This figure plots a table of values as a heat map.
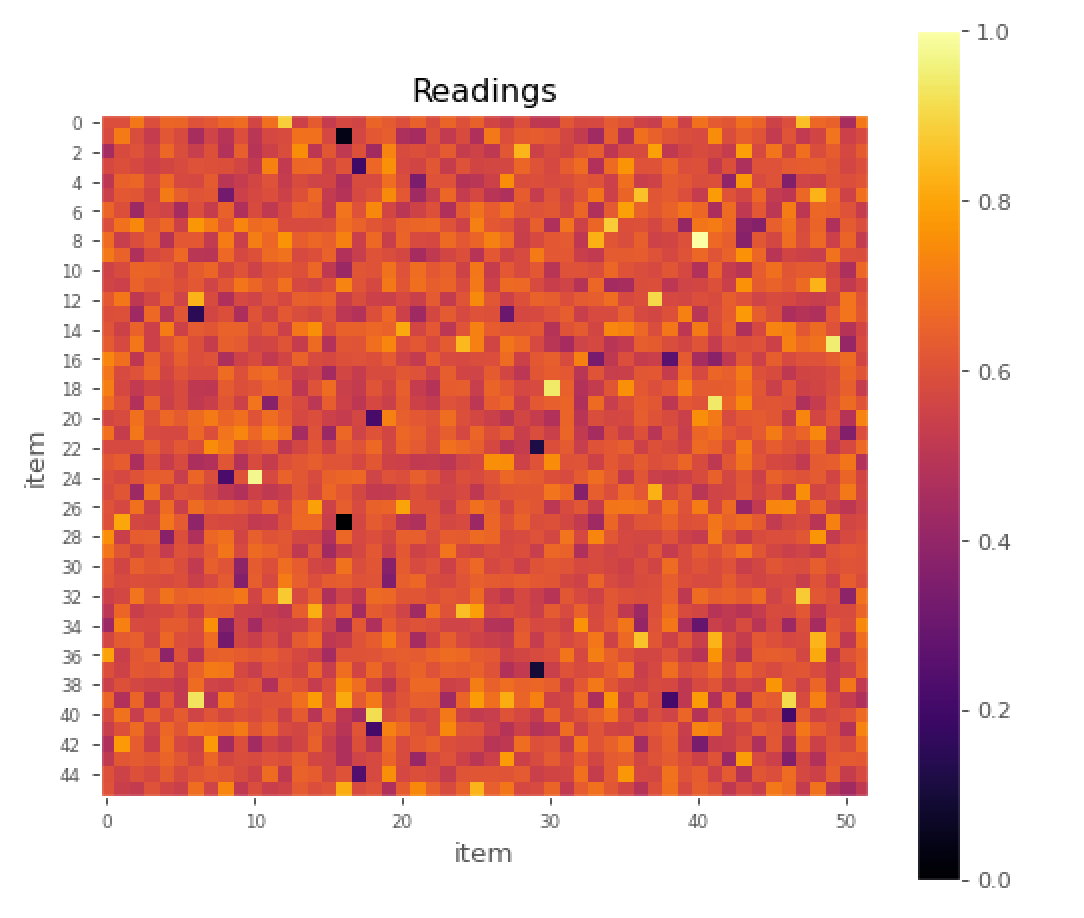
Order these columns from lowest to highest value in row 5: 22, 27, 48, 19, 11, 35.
27, 22, 11, 35, 19, 48
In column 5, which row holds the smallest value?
6
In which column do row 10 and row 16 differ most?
38
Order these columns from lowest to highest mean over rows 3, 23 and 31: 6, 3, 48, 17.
17, 6, 3, 48
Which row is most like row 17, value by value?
29
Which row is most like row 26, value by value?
14
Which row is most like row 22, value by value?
37
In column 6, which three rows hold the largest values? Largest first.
39, 12, 7
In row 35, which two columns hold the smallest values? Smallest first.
8, 21
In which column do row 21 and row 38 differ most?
50
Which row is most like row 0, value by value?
32
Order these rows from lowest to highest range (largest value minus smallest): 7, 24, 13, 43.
43, 7, 13, 24
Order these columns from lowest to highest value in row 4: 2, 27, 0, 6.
0, 6, 2, 27
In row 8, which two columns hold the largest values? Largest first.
40, 33
